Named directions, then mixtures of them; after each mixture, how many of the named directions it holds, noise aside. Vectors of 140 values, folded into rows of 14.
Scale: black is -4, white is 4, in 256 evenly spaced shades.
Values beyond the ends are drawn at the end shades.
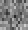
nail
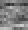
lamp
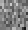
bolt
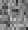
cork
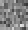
three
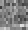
three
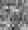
four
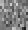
one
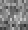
three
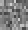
three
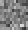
three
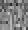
four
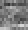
two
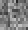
two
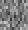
two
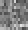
four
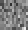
one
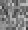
four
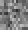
three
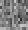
three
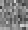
three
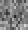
one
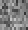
one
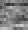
one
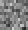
two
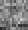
two
